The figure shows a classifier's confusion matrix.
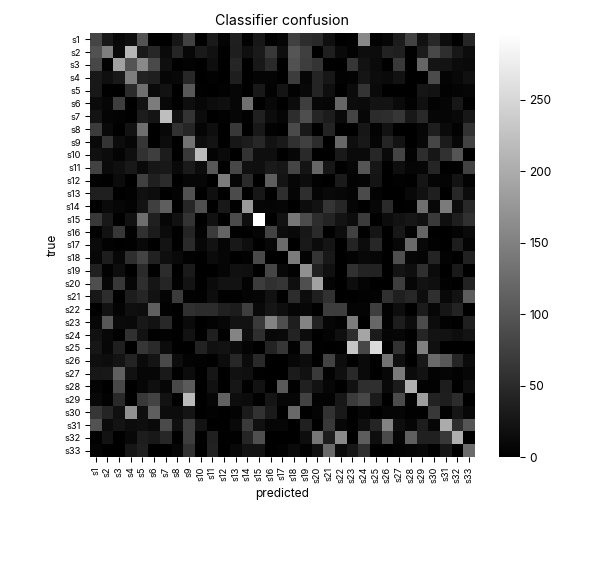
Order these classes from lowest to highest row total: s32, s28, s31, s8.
s8, s28, s31, s32
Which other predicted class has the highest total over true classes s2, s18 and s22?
s4
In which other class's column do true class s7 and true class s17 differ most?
s28
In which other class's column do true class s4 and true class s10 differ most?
s32
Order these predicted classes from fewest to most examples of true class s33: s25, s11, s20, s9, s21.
s25, s20, s11, s9, s21
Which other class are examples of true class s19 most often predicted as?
s16
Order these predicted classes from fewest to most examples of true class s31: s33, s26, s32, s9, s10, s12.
s12, s10, s32, s9, s33, s26
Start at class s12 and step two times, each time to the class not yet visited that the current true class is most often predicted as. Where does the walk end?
s29
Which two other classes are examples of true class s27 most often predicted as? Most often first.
s3, s20
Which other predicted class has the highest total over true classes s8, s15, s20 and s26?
s5
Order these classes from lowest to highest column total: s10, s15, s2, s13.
s10, s2, s13, s15
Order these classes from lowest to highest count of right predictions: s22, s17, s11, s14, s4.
s22, s11, s17, s4, s14
